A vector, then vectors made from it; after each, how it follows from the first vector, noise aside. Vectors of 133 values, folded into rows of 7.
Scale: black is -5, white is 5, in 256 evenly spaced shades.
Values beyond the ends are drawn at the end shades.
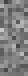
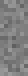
wrapped around, shrunk.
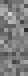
wrapped around.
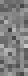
reversed.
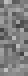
negated.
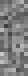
wrapped around.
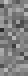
negated.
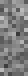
wrapped around.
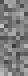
wrapped around.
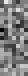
negated, scaled up.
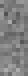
wrapped around, shrunk.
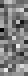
negated, scaled up.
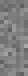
reversed, shrunk.
